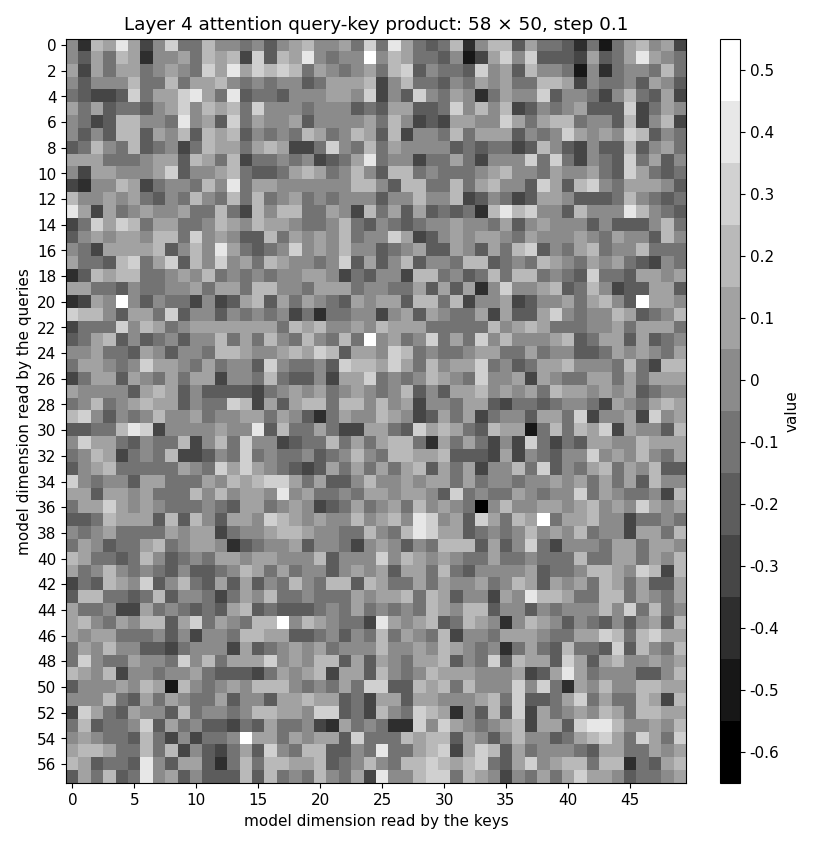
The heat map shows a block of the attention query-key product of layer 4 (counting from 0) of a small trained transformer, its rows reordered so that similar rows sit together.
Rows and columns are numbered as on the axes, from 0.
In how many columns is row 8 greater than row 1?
17
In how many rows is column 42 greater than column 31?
27
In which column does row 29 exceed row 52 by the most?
0
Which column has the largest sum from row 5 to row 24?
13
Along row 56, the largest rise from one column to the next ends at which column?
6
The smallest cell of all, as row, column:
36, 33
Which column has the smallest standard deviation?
7
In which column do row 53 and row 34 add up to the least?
21
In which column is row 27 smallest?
15
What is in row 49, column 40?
0.4
